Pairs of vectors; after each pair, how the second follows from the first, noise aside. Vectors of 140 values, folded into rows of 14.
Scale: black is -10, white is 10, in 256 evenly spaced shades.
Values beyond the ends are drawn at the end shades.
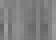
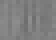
wrapped around, negated, shrunk.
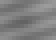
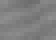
wrapped around, negated, shrunk.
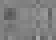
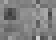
scaled up.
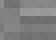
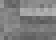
scaled up.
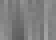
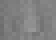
wrapped around, negated, shrunk.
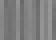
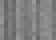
reversed, negated.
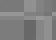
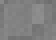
wrapped around, negated, shrunk.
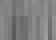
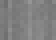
wrapped around, negated, shrunk.
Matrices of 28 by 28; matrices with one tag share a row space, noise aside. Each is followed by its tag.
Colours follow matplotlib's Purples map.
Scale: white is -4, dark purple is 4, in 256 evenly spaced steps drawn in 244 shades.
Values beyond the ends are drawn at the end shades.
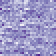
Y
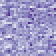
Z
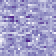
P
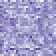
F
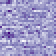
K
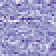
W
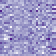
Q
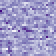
K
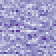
P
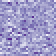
K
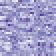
Z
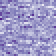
Z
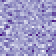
Q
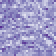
K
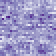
Z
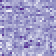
Y
